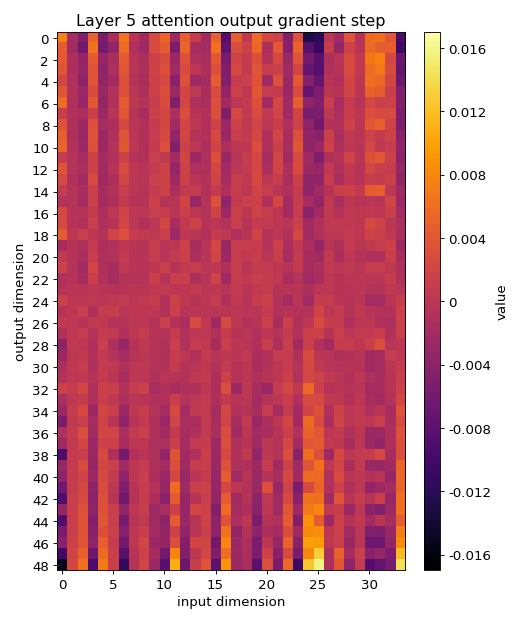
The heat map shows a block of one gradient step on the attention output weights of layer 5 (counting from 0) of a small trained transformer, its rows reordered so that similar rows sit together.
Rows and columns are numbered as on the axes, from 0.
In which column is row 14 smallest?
24
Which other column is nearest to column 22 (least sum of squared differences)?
4
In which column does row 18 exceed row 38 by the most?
0
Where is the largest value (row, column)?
48, 25
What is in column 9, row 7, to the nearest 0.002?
0.002
